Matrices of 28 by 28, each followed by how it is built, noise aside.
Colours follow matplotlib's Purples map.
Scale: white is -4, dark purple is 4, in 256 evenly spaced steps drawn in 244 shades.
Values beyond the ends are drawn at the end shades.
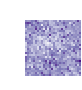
smooth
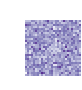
blocks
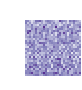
repeating columns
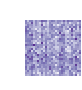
blocks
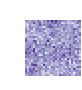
smooth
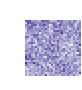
smooth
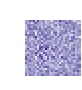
low rank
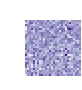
low rank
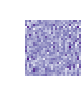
low rank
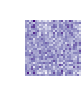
low rank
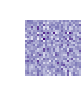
low rank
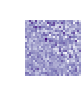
upper triangular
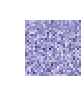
repeating columns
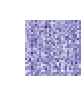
blocks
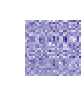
low rank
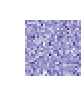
low rank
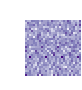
repeating columns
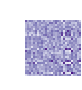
low rank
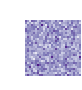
repeating columns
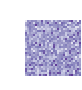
repeating columns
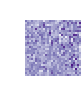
upper triangular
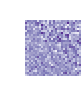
upper triangular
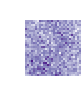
smooth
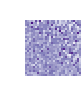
upper triangular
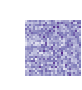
blocks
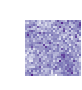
smooth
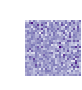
upper triangular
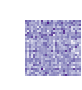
blocks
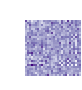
low rank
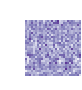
repeating columns
